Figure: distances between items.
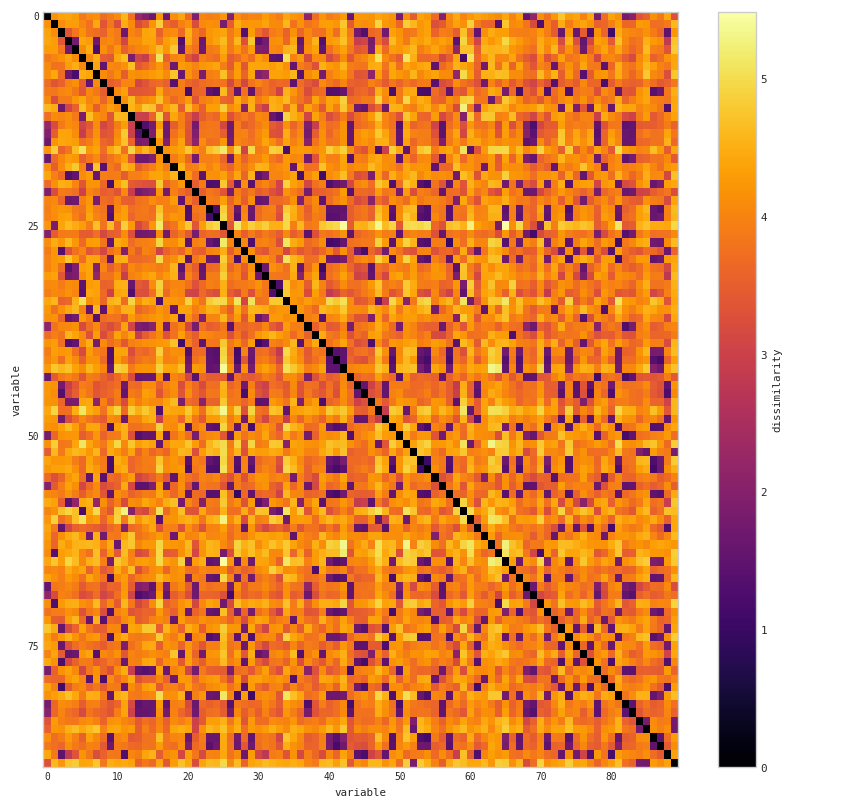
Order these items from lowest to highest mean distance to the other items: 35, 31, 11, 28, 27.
28, 27, 31, 11, 35
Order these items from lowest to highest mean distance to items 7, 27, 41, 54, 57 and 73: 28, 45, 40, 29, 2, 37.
40, 29, 45, 28, 2, 37
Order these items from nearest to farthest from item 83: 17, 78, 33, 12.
78, 17, 12, 33
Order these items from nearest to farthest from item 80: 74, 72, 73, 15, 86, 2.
2, 73, 72, 86, 74, 15
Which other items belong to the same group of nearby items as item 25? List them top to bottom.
1, 64, 70
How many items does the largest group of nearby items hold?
20
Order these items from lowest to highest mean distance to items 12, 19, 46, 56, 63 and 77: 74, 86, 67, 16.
86, 67, 74, 16
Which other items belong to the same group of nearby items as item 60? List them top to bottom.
16, 34, 47, 51
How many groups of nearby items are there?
11
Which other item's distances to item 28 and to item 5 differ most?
59
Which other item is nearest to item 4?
7
